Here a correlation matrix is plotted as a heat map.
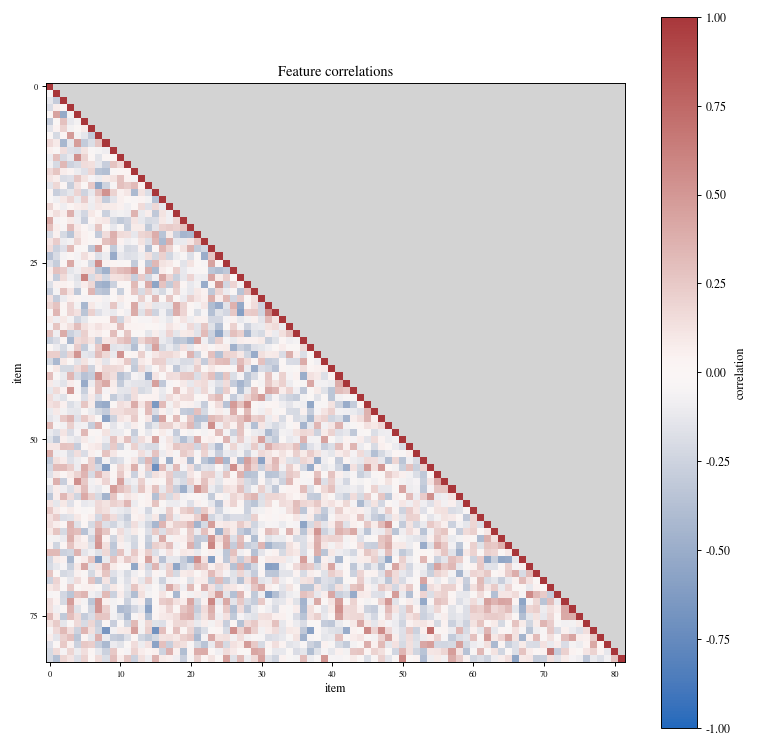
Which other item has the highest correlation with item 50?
81
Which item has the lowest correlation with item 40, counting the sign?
29
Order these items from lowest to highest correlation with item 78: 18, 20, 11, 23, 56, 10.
10, 11, 56, 18, 20, 23
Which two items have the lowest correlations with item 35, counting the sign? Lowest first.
24, 28
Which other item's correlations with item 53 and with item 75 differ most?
73
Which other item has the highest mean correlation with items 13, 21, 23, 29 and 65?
30
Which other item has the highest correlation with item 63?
38
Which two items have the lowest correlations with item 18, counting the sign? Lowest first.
68, 72
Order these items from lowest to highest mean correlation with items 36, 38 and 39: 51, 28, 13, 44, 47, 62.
51, 62, 44, 28, 47, 13
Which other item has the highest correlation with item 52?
0
